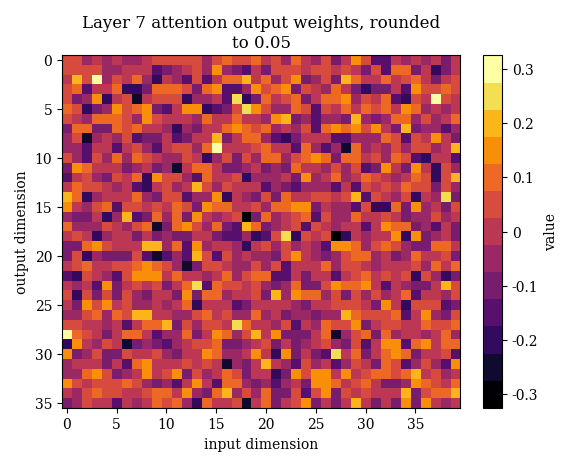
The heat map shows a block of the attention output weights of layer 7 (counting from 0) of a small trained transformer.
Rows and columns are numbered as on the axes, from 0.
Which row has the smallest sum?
18
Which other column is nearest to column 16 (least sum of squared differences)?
30
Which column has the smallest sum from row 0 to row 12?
2
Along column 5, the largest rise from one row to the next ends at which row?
10
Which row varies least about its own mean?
0
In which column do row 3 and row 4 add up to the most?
37
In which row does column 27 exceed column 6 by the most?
3
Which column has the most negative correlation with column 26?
14
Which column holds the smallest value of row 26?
34
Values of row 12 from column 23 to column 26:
-0.1 0.15 -0.05 0
